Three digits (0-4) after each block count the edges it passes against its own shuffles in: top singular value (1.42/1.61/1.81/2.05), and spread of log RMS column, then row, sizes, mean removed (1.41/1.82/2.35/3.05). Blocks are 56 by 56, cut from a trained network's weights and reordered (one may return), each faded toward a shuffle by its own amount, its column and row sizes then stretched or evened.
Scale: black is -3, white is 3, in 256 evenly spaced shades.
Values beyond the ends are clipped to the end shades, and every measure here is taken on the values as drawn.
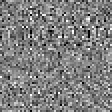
3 1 3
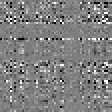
4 4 4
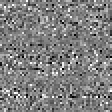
0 1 3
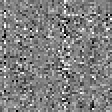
0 3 1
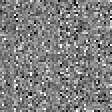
0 3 0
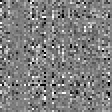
1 4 3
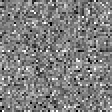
0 2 2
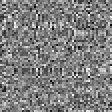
3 2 1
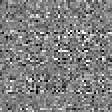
2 2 4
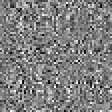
3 2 2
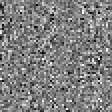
0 2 1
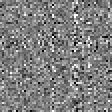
1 3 2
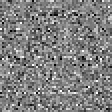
0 0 3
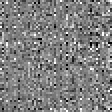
0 4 2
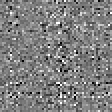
0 2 3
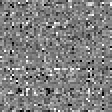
1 2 3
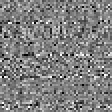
2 0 4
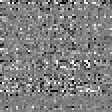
0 2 4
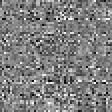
3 2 3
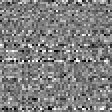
3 0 4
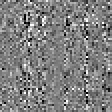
3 4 1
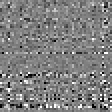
3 3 4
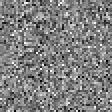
1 0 0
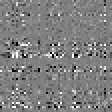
2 3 4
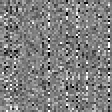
2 4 0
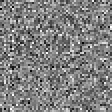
2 1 1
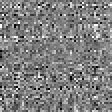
2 2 3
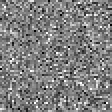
0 0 0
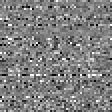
0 0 4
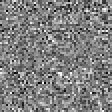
2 0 2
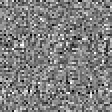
1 0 2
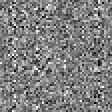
2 2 1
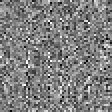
3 2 1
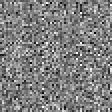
2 2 1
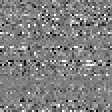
0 1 4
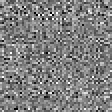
2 0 3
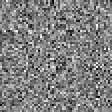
3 1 1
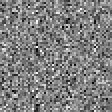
3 2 0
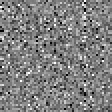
1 2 0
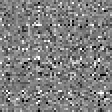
1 2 3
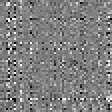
4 4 3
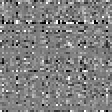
2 3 4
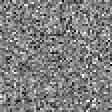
0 0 0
